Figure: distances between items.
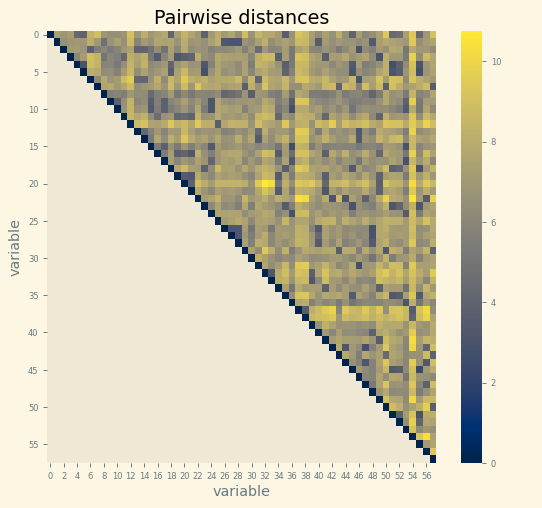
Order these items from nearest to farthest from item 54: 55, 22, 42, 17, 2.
2, 17, 55, 42, 22
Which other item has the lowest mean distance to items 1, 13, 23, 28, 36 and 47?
48
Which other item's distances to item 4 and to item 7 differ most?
51
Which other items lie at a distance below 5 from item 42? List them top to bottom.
22, 44, 47, 56
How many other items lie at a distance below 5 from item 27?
6
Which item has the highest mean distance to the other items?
54
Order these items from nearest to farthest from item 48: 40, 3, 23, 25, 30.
40, 30, 23, 3, 25
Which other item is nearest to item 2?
46
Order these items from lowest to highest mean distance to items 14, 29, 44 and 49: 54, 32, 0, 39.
39, 0, 32, 54
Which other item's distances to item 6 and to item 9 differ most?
24
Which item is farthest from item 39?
20
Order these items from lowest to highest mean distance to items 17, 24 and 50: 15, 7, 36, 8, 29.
36, 15, 29, 7, 8
